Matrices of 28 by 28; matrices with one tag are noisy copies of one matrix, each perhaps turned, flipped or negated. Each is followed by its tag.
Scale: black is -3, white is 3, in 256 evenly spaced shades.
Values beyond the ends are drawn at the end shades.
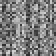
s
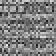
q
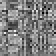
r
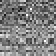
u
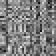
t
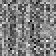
s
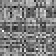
r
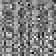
q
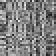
t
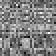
r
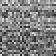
u
